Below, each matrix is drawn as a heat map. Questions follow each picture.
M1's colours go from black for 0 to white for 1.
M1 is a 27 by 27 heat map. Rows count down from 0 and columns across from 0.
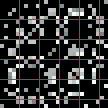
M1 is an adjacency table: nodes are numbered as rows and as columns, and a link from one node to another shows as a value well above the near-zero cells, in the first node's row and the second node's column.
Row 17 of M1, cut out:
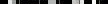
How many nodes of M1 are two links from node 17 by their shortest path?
1
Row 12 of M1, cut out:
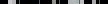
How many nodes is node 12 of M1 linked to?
8
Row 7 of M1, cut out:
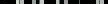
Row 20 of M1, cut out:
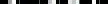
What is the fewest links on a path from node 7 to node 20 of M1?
4
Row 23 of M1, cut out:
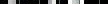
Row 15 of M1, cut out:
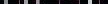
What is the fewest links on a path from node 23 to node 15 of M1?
5
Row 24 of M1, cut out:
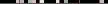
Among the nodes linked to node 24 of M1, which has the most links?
node 4
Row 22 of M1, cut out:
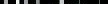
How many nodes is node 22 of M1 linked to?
5
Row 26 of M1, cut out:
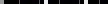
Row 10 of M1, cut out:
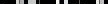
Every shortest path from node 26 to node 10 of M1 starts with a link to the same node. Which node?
node 11
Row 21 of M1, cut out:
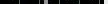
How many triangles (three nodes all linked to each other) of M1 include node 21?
1
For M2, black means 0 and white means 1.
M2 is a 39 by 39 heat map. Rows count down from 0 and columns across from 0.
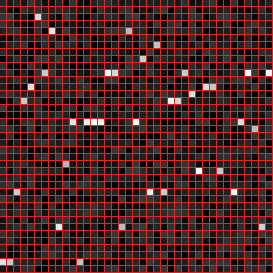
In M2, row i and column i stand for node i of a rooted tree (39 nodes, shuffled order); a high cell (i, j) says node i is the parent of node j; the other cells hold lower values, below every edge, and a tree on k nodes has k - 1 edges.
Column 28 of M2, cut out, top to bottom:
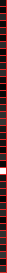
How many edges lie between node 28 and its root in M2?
4
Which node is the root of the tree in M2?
32
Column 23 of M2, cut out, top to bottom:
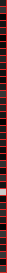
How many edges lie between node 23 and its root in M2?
4
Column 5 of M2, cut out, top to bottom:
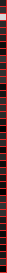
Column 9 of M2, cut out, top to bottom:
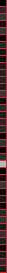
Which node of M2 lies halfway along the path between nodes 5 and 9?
27
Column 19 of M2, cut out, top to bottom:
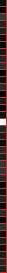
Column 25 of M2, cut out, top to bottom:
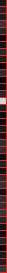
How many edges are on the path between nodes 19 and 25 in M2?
3
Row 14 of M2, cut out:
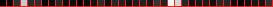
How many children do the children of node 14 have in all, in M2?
2
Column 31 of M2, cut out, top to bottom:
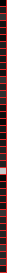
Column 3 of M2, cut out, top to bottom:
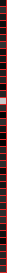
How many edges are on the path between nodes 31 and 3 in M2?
3
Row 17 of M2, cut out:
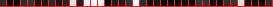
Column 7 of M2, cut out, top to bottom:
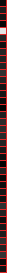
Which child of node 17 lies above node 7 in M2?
12
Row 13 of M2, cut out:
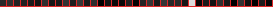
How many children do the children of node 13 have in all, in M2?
4
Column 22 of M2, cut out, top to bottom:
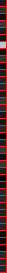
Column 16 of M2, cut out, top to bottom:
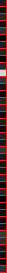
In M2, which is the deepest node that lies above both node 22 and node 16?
10
